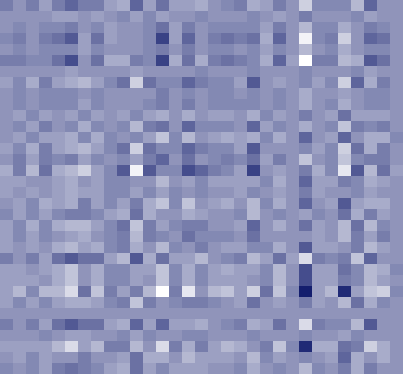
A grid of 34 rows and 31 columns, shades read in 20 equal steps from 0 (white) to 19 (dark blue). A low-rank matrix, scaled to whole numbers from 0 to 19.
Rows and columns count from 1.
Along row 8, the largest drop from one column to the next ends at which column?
11
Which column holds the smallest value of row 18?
6
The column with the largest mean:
20
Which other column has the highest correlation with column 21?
24
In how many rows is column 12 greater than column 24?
16
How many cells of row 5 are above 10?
2
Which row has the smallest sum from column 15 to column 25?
27
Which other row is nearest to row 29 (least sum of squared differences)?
7
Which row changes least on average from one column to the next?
29
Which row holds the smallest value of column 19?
32
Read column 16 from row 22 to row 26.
10 11 6 10 10
